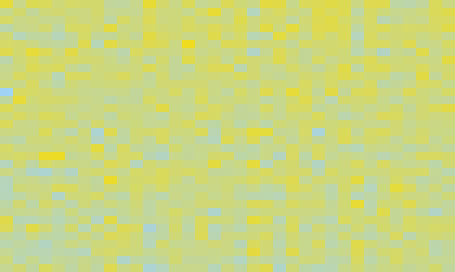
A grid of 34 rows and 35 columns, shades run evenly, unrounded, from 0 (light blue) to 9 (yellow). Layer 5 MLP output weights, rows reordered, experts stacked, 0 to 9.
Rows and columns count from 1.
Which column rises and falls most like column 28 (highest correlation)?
20
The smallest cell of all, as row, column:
12, 1
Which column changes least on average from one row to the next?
14
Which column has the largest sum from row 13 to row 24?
23
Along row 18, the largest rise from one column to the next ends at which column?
18
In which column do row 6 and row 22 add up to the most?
15
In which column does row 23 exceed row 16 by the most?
9
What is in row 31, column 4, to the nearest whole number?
2
